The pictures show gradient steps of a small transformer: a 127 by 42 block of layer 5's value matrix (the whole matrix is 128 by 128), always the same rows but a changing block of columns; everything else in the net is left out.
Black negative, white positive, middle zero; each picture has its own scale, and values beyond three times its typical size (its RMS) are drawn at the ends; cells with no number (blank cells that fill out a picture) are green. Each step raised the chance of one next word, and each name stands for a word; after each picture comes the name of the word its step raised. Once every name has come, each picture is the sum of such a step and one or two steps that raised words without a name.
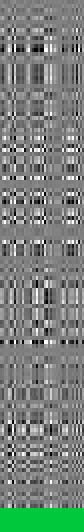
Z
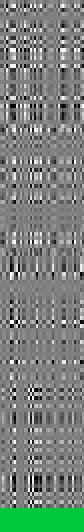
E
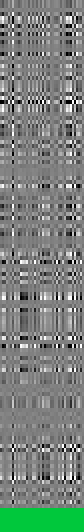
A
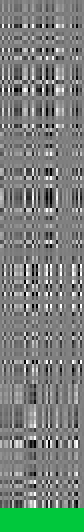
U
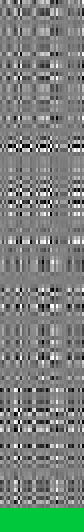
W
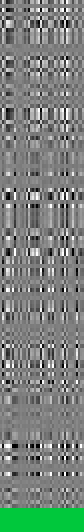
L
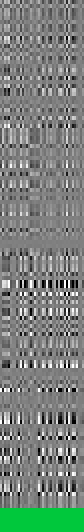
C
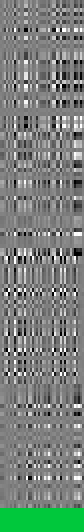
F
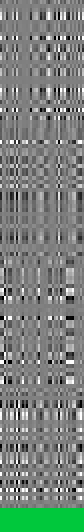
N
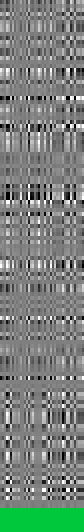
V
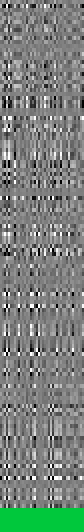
F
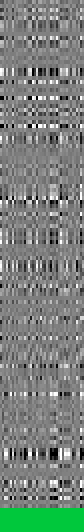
V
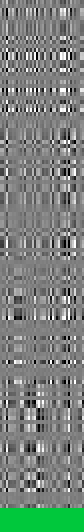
N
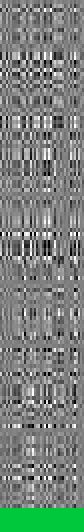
F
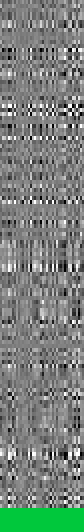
E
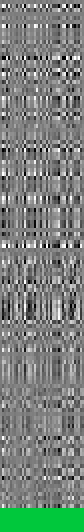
U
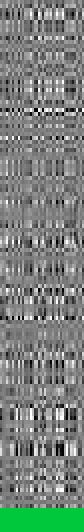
N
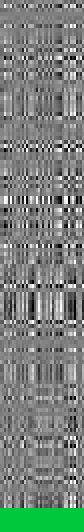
U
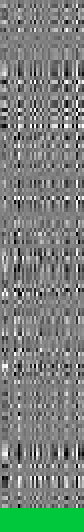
F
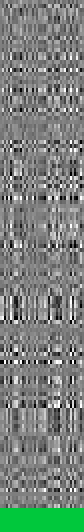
N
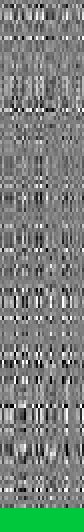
N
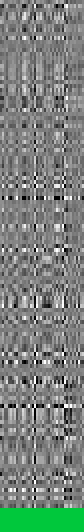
N
